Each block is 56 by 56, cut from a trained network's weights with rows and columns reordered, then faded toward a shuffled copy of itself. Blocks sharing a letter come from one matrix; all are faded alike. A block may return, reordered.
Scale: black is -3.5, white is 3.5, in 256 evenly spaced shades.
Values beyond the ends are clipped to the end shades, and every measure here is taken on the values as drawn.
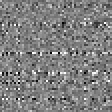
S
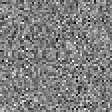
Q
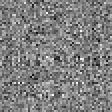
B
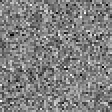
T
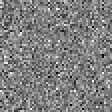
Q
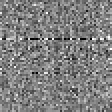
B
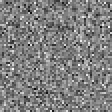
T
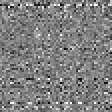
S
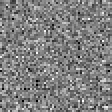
Q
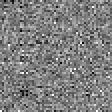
Q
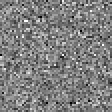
T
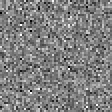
Q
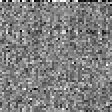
B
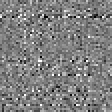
S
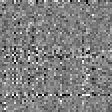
S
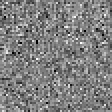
Q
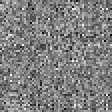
B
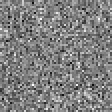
T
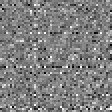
S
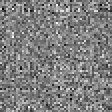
B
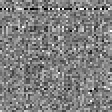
B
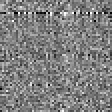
B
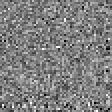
Q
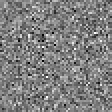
Q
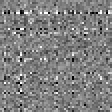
S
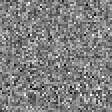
T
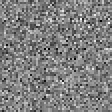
T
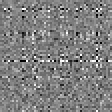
S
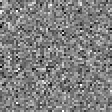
Q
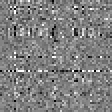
S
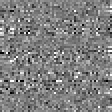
S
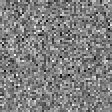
T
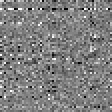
S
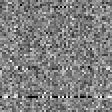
B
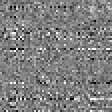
S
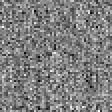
B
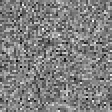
T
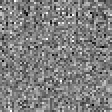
B
